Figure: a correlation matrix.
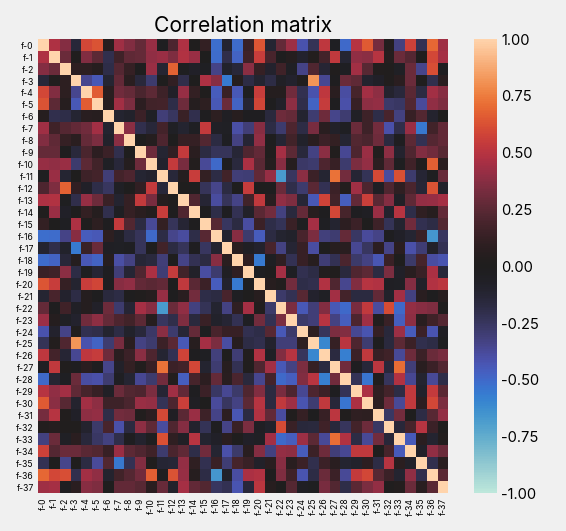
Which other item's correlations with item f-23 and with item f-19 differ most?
f-12
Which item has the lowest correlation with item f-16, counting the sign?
f-36
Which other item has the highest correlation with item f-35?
f-32
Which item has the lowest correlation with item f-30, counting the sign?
f-28
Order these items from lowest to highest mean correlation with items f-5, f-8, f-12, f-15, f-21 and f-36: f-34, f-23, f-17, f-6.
f-6, f-17, f-23, f-34
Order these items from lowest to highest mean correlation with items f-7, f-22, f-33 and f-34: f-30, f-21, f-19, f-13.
f-21, f-19, f-13, f-30
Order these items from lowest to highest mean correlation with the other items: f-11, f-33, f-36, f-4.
f-33, f-11, f-4, f-36
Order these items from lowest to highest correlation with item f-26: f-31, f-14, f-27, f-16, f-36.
f-16, f-27, f-14, f-31, f-36
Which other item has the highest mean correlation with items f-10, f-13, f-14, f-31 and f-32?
f-1
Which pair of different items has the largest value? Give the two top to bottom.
f-3, f-25
